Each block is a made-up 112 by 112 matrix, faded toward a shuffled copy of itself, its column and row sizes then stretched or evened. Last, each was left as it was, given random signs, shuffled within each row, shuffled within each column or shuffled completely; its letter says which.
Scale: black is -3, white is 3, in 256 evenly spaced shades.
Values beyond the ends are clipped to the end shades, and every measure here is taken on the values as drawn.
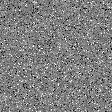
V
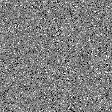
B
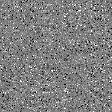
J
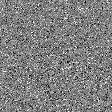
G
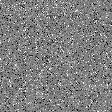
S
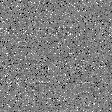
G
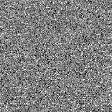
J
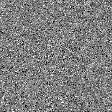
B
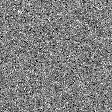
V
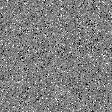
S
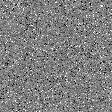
V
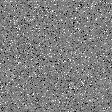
V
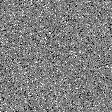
V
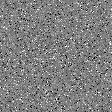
V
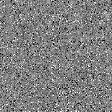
J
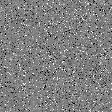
S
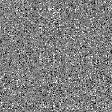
J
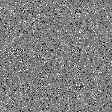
J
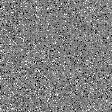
B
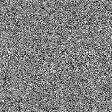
J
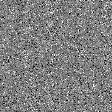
S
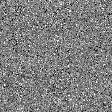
S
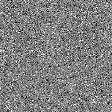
J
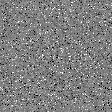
G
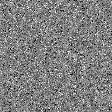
S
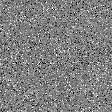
G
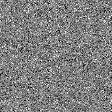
B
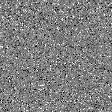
G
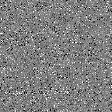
J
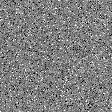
V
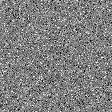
V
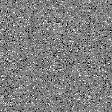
J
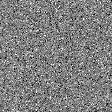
S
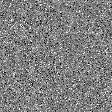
S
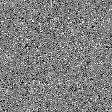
G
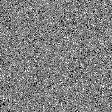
S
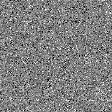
B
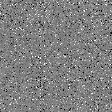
B
